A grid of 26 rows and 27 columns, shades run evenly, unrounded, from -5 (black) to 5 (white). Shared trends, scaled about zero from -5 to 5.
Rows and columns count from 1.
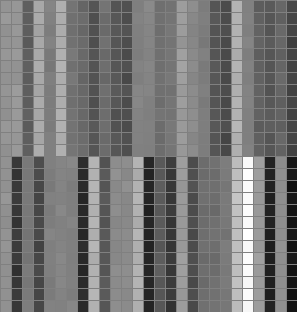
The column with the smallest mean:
27
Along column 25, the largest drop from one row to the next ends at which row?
14
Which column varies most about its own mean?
23
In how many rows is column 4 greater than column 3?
13
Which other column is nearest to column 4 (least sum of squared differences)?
2
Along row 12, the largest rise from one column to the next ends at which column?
22
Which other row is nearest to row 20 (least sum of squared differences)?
17
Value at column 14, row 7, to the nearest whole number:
0
